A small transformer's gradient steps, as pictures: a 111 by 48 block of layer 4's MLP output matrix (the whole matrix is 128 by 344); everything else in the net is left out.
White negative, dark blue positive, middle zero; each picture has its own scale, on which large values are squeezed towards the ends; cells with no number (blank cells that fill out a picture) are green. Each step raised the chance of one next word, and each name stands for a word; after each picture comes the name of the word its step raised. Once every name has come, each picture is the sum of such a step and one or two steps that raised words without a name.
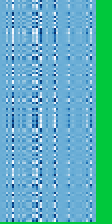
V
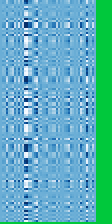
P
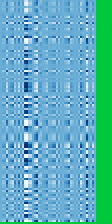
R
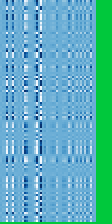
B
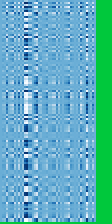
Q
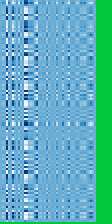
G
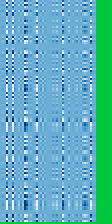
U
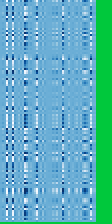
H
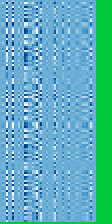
G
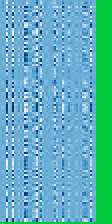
Q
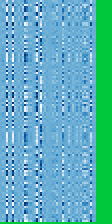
Q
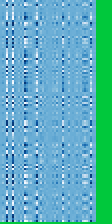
R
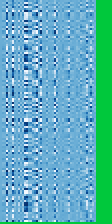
U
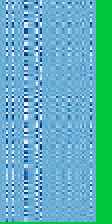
V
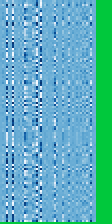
R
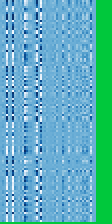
B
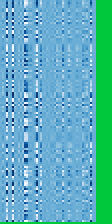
R
